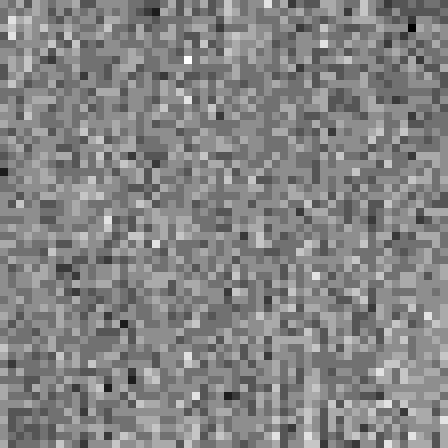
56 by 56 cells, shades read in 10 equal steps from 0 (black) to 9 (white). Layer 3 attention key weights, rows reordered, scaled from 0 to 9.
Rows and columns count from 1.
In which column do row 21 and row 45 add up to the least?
20
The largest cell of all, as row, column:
8, 24
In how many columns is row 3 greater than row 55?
20
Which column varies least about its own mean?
22
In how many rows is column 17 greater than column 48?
21
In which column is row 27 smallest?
38
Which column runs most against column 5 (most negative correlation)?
39
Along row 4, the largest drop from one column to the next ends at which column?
52
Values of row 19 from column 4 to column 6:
3 5 5
